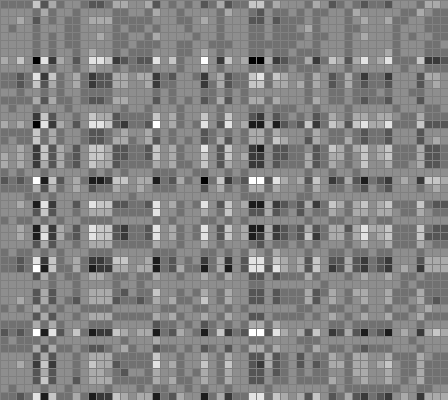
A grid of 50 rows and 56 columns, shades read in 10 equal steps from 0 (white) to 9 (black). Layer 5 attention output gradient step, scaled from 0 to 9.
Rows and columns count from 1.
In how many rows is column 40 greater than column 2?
26
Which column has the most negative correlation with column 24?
52
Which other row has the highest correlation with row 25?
43
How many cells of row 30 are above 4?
27
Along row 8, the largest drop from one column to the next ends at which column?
6
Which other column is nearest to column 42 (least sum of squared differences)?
14
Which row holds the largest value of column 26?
23
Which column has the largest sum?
33
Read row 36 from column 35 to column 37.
4 4 4
